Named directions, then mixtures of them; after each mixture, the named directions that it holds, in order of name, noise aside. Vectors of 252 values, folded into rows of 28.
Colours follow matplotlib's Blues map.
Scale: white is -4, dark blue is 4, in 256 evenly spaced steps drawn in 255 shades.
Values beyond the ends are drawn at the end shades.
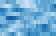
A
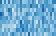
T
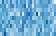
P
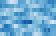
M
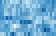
A, M, T.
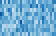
T.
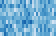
M, P.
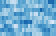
M.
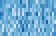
P, T.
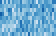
T.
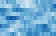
A.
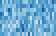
T.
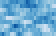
A, M.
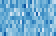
P.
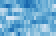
A.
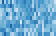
A, P, T.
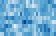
A, M, P.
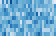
M, P, T.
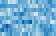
M, T.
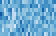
T.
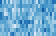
M, T.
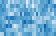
A, M, P.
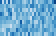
P, T.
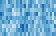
P, T.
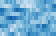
A.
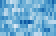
M, T.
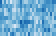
M, T.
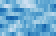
A.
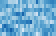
M, P, T.
